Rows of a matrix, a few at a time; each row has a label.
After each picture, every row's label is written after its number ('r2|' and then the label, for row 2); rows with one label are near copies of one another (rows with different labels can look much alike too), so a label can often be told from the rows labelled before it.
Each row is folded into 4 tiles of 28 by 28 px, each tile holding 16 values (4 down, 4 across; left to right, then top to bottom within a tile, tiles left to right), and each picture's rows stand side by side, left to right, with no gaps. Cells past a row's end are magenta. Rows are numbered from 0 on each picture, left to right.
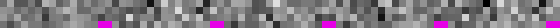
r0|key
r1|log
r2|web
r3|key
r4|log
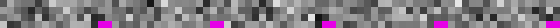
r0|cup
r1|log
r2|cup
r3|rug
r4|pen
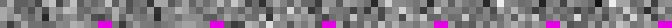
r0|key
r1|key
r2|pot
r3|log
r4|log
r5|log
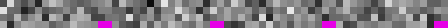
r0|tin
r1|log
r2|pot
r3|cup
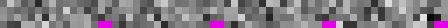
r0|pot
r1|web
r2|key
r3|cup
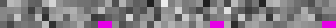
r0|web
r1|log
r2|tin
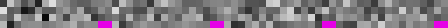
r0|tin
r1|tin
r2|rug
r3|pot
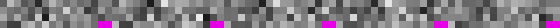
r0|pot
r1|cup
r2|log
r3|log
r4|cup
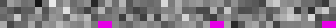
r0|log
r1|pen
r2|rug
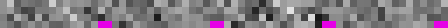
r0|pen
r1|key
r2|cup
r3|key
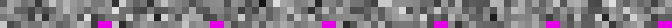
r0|cup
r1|tin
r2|log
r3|rug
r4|key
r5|web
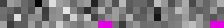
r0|log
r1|key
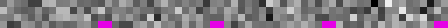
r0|rug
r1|pot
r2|key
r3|log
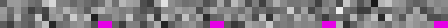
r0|web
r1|web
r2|pot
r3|tin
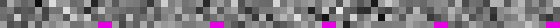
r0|log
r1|log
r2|pen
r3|tin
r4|key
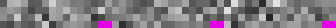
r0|web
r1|rug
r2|tin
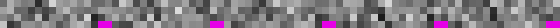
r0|cup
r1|pot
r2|cup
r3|web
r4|key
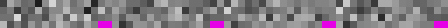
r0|log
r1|rug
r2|tin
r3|tin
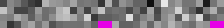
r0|rug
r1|log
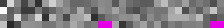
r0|tin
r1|rug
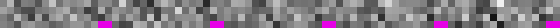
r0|pen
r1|pot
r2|web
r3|web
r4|web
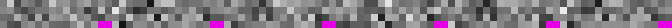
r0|pen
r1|tin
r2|cup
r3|web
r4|cup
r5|tin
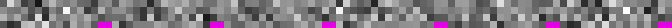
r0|pot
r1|cup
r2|pen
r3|tin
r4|web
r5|pot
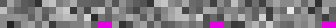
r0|rug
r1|rug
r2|pot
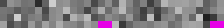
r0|log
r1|cup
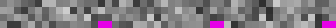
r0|rug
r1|pot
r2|cup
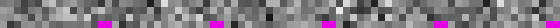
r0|rug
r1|log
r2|key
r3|tin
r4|log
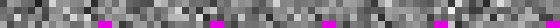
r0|log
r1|rug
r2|web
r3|web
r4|tin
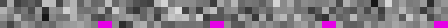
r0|key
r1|rug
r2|pen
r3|log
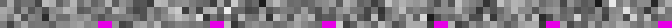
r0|key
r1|rug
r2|tin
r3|cup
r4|cup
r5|log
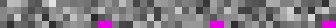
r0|web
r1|pot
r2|rug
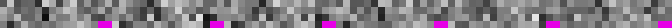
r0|key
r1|cup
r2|cup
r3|key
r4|cup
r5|log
